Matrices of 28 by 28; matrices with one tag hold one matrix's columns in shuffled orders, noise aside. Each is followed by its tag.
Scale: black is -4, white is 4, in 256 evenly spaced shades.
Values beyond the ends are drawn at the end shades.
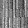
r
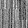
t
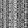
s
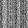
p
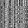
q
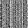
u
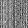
p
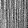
t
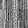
t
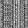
u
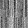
r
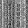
u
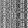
s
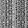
p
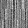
t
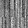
r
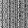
s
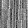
t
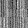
r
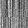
r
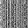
u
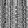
q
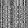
q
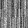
r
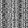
s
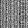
p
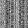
p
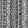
p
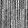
t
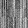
r
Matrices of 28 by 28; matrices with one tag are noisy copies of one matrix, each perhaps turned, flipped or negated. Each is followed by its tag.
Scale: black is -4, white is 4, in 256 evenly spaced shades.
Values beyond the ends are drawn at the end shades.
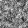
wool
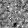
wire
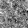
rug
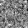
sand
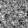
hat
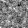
wool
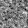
wire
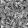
sand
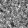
wire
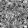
sand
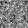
sand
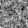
wool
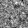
hat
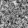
wire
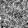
sand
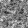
rug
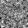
sand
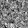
hat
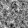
hat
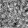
wire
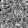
sand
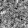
wire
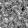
wool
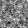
wool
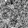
hat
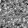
sand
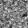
wire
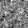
rug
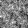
rug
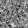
wire
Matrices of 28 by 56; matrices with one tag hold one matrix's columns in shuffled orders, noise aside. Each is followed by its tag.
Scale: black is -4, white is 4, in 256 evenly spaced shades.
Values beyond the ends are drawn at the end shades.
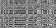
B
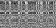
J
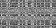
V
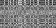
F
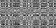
V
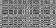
B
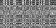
F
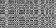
B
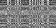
F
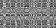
V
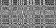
F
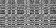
B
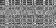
F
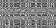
V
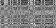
F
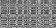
B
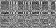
J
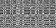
B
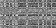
V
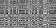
B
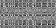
V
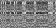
J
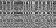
J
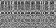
J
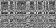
J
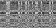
J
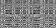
B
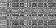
V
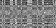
F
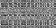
V
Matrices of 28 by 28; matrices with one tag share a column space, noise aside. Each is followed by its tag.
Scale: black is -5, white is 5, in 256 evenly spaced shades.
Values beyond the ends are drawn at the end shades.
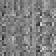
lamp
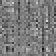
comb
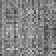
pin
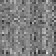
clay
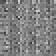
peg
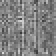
clay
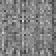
clay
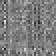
clay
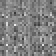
lamp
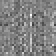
lamp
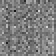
peg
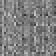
lamp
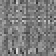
clay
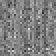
pin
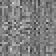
comb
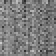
peg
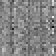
comb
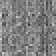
lamp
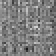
comb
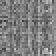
clay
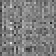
comb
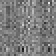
comb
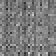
lamp
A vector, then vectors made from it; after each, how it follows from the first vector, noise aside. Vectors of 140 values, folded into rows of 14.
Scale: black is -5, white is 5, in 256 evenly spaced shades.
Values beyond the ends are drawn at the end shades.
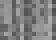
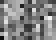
reversed, scaled up.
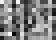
scaled up.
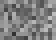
sign-scrambled.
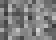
wrapped around, negated.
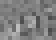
wrapped around, partly zeroed.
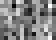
scaled up.
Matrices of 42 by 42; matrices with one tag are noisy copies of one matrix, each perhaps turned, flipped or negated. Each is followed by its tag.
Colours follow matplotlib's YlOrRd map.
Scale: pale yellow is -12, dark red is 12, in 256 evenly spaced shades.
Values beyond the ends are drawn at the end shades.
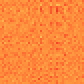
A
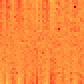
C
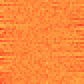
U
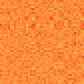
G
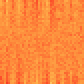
C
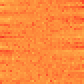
C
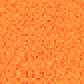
A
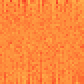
U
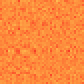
G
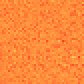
A
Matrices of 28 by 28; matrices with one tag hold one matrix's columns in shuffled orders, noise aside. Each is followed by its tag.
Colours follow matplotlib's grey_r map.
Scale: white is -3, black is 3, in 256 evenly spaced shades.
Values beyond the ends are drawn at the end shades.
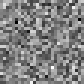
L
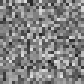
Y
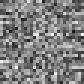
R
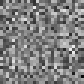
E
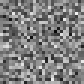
R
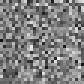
Y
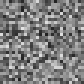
R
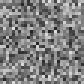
L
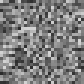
E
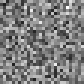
L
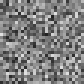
R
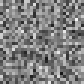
L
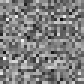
R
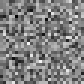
R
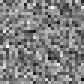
L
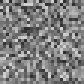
Y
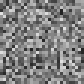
E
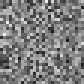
E
